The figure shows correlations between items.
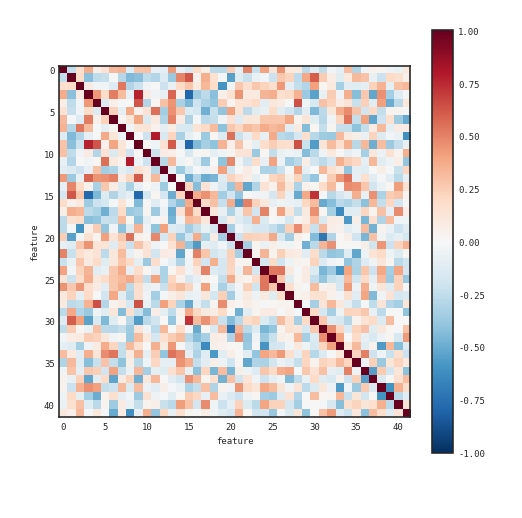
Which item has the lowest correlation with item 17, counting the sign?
33
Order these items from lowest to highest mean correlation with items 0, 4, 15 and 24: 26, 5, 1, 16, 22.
5, 1, 16, 22, 26
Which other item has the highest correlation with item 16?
22
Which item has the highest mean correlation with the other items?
26
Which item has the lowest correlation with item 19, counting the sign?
2
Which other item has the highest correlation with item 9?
3
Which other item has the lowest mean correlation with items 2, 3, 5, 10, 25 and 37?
19
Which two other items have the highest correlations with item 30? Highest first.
15, 1
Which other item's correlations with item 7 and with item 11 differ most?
8
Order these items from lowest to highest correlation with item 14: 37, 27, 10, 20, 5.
20, 37, 10, 27, 5
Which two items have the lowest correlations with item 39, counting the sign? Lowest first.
38, 4
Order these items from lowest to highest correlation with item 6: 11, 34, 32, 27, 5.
32, 11, 5, 27, 34
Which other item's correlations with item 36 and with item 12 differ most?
34
